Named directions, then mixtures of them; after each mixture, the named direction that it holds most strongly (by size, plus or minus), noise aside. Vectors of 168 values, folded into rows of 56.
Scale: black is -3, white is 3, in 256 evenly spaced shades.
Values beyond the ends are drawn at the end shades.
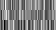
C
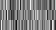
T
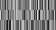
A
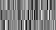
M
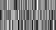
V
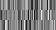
M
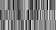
M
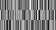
A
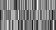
V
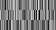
A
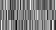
T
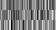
A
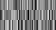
V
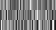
T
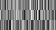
A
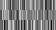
C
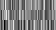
C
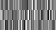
M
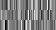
M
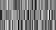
V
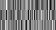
M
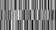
A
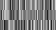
C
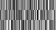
A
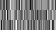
T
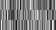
T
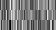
T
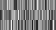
V
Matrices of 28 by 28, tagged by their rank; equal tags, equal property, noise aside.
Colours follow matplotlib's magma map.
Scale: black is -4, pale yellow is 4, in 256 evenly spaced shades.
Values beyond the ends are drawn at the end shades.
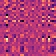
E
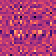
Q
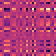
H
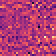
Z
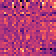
Q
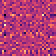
Z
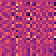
E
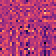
Q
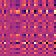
H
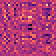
Q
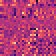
Z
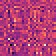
Z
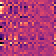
E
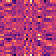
E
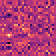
Z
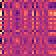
H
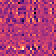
Q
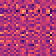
E
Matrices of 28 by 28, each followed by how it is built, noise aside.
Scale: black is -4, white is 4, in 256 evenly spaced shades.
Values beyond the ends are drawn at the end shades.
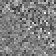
upper triangular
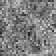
smooth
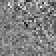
upper triangular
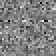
uneven rows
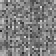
blocks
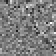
upper triangular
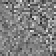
upper triangular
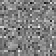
low rank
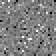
sparse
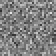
repeating columns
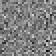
low rank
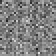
blocks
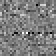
uneven rows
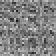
blocks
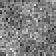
smooth
